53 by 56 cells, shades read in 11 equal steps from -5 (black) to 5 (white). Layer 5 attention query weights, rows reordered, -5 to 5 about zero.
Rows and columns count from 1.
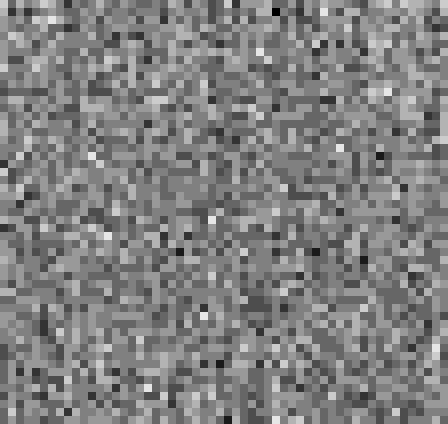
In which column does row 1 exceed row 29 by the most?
1
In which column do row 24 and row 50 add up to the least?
46
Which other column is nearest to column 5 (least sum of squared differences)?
12
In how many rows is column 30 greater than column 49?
21
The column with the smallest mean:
28
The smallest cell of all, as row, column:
2, 35
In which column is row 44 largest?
55
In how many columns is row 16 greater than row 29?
21
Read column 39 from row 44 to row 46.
0 -2 1
